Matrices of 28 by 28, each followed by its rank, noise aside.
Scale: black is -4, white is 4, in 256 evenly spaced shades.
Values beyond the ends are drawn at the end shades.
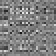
two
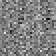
six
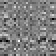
three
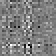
two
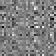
three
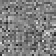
six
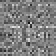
four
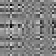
two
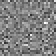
six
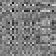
two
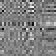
two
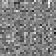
four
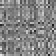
four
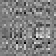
two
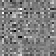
three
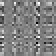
two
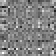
three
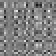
two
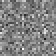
six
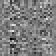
four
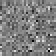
four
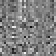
four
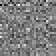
four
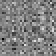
four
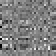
three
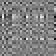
two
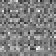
four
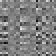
two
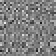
four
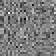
four
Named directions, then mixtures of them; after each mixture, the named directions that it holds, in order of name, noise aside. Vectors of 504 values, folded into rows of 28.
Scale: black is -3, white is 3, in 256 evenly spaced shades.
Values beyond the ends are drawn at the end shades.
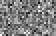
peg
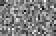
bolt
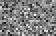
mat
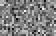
bolt.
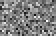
mat.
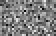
bolt, mat.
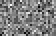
peg.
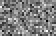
mat, peg.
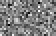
bolt, peg.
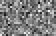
peg.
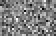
bolt, mat.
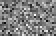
mat.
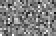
bolt, peg.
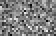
bolt, mat.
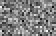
mat, peg.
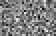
bolt, mat.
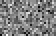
peg.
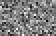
mat.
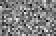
bolt, mat.
